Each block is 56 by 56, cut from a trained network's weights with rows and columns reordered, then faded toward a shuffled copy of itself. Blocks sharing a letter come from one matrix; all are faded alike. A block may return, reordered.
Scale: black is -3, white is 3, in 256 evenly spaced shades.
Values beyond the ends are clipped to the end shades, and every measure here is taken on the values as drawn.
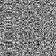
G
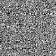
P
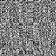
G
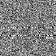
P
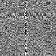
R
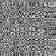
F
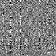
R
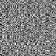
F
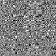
F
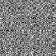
F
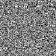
P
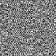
G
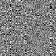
R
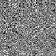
R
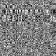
F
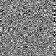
R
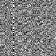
R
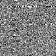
P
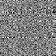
F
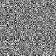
R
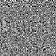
F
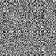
G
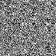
P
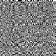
F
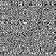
F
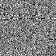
P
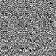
R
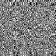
R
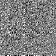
P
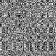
G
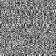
F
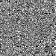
P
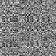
G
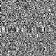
G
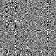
R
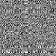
F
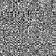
R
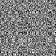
G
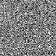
R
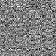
F
